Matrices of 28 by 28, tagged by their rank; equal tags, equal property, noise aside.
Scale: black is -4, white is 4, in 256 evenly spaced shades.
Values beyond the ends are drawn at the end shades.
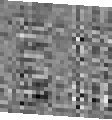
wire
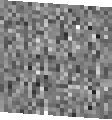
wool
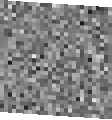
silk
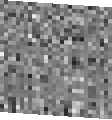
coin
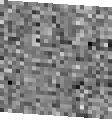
wool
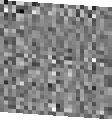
wire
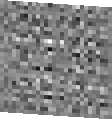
coin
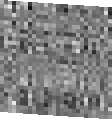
coin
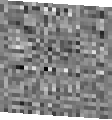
wire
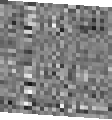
wire
